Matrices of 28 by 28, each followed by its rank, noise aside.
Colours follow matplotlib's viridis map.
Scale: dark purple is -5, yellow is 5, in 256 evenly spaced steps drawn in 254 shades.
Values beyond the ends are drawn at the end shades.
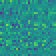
four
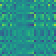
two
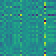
two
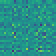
three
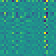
two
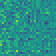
six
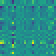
two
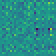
four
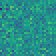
six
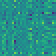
three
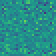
six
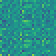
four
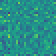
four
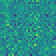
six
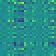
two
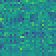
six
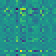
two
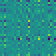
two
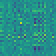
three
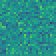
six
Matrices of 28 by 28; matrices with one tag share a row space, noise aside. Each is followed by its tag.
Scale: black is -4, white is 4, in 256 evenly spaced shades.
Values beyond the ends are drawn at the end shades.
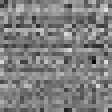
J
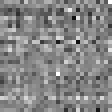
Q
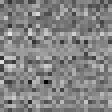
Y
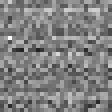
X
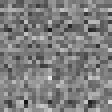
X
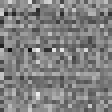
Y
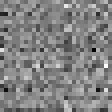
J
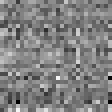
Q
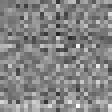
Q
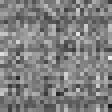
Q
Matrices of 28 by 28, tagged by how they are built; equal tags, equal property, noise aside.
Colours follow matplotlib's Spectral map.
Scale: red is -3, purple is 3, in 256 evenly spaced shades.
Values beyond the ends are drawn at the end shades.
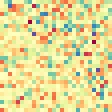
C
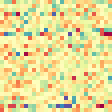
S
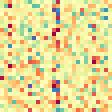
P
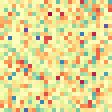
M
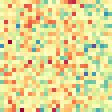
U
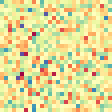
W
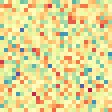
W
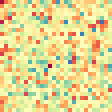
U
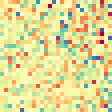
C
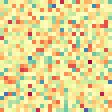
W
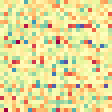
S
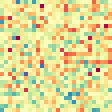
U
